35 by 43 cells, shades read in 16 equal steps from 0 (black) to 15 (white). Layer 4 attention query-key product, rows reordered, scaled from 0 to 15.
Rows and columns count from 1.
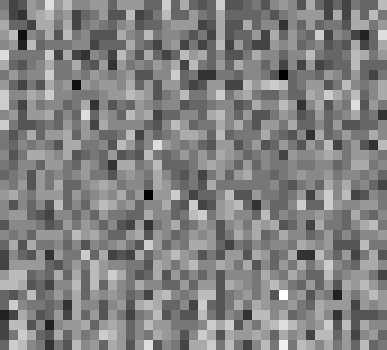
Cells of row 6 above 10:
6
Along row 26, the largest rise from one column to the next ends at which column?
36
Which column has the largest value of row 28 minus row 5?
3
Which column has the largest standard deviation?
32
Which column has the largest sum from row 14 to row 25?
37
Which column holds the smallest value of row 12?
43
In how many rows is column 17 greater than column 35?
13
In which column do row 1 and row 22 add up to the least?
39
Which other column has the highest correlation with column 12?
19
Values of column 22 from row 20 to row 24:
4 12 11 7 9
